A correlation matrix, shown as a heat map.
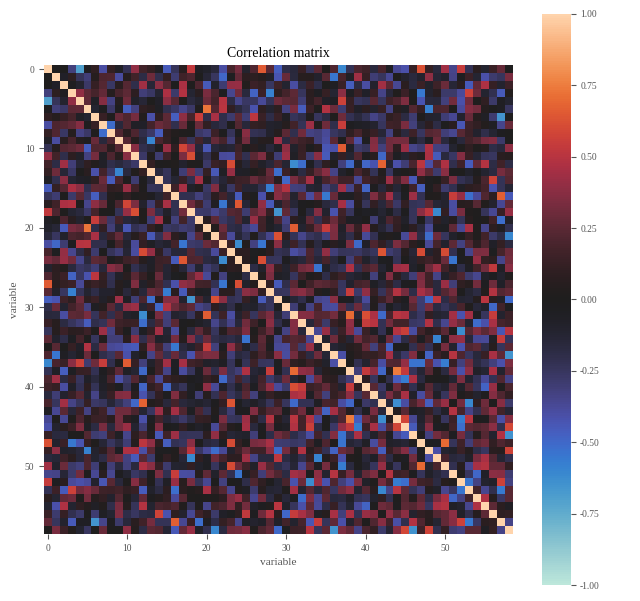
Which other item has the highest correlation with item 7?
37
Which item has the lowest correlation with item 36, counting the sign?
58
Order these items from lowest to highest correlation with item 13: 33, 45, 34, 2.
2, 45, 33, 34
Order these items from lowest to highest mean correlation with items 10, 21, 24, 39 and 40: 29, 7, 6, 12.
12, 29, 7, 6
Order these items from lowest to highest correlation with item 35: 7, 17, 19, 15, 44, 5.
15, 17, 44, 19, 7, 5
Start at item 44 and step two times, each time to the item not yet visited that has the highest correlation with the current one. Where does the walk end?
31
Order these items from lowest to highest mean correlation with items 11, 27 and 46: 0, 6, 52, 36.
6, 36, 52, 0
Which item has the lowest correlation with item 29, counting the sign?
18
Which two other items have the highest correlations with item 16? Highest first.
57, 51
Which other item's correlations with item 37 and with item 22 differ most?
17
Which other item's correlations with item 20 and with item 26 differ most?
5
